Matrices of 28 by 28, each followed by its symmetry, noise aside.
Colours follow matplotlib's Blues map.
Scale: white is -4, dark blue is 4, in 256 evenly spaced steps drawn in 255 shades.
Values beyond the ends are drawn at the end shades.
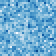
symmetric across the other diagonal.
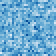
mirrored top to bottom.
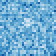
mirrored left to right.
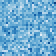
no symmetry.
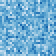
mirrored top to bottom.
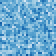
no symmetry.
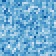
no symmetry.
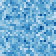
mirrored top to bottom.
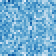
mirrored top to bottom.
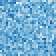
symmetric across the other diagonal.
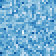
no symmetry.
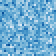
no symmetry.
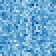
mirrored top to bottom.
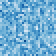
mirrored top to bottom.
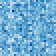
mirrored top to bottom.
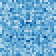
mirrored left to right.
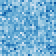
mirrored top to bottom.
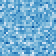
mirrored left to right.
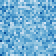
mirrored left to right.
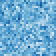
no symmetry.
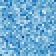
symmetric across the other diagonal.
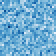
no symmetry.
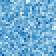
symmetric across the other diagonal.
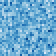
no symmetry.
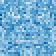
mirrored left to right.
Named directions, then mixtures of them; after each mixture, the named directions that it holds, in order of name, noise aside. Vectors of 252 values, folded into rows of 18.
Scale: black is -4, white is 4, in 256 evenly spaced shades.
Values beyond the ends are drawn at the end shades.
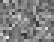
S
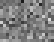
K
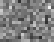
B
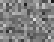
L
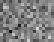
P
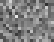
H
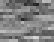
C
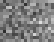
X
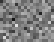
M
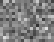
L, M, S.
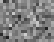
S.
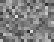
H.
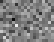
M.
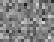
L, S.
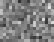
B.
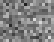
L, X.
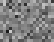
H, L.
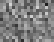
H, L.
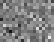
L, M, P.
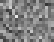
H.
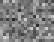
L, M, S.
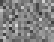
H, M.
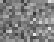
X.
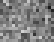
B, S, X.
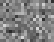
L, M, P.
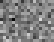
K, M.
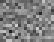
C, M, P.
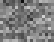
C, K, X.
